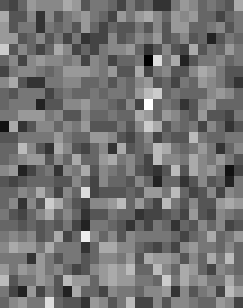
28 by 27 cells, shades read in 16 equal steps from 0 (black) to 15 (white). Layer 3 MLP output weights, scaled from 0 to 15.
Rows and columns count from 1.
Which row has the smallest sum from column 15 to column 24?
20
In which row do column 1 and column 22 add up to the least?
12
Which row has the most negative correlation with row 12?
5
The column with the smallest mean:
21
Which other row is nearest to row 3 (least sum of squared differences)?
2
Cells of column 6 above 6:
18
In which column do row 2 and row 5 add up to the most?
1
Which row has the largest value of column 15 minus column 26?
16
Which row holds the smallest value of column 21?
6
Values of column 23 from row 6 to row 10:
7 10 9 6 8
